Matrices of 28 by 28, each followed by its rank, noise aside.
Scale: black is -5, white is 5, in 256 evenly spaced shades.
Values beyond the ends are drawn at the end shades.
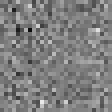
six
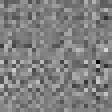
four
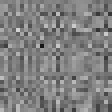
three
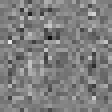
four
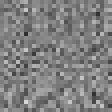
six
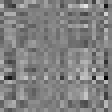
two
